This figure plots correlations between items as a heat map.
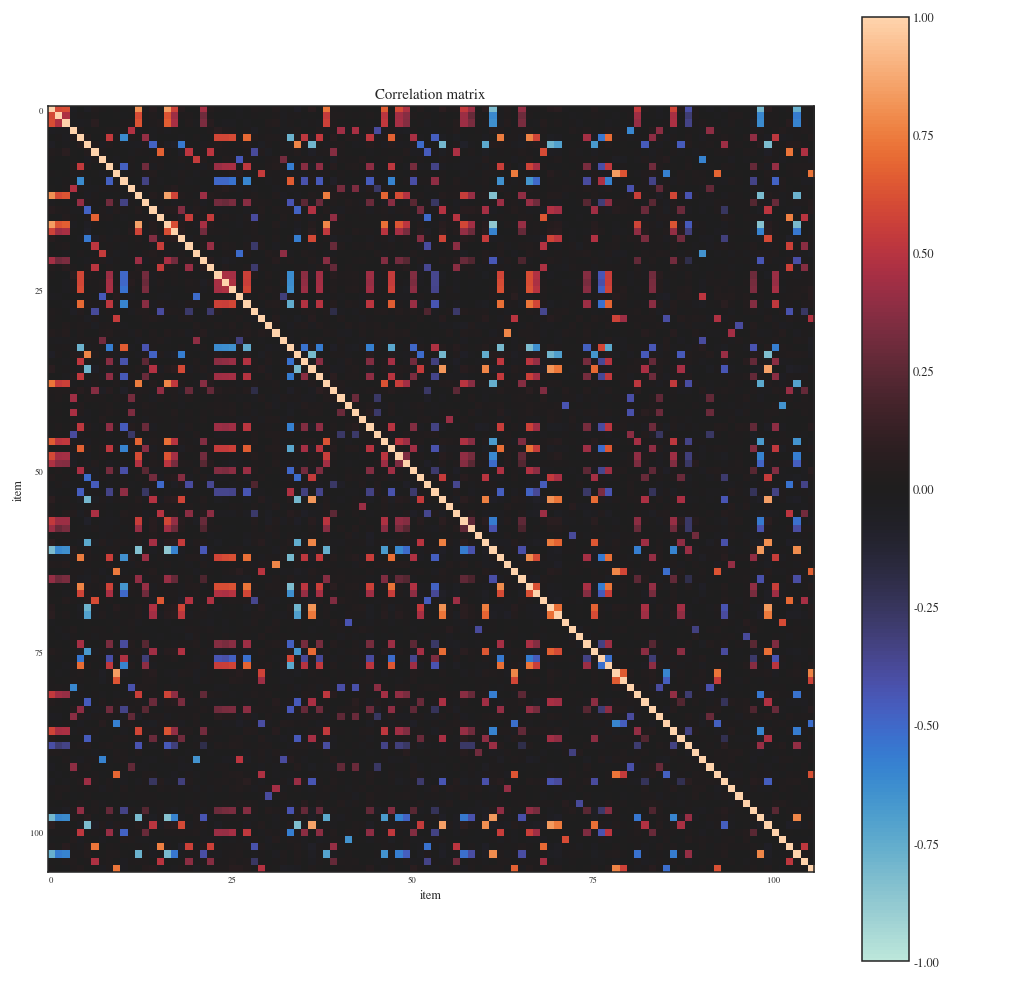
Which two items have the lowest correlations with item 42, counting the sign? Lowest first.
80, 45
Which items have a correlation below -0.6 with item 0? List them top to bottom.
61, 98, 103
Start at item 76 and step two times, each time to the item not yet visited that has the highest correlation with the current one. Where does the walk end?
10
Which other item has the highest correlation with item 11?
3
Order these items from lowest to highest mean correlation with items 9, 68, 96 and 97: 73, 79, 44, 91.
73, 91, 44, 79
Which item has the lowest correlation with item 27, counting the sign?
33
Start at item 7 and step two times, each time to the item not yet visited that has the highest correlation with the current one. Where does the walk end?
32
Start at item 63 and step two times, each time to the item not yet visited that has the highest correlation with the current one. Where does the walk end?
94
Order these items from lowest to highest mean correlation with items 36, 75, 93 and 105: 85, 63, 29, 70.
85, 63, 29, 70
